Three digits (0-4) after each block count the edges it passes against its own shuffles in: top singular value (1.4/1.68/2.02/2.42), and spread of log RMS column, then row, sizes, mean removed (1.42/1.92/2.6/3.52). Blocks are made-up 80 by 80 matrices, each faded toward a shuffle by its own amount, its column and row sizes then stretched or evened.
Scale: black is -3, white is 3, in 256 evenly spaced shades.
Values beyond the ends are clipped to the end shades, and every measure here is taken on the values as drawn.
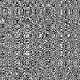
4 3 0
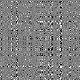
4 4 3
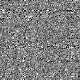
1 1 3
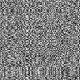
4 2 0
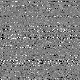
1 0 4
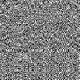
4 1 1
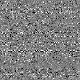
2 0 3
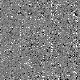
0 2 1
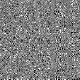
2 2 1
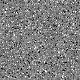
0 1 1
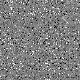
1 0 2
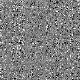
0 3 1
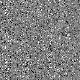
0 2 0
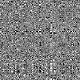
3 2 2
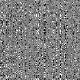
3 3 0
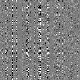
4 4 1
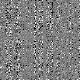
1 4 2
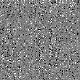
2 3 1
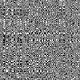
4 3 2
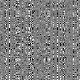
4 4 1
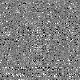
1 1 3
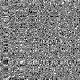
3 0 1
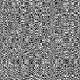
4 2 0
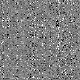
1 3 2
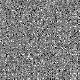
2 1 1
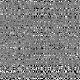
4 2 4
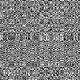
4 0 3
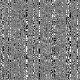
4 4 1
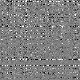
2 2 4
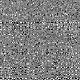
3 1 3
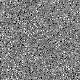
1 0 0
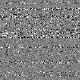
0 1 4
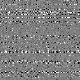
3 1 4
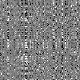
4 3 0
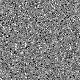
1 0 0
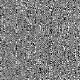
2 3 0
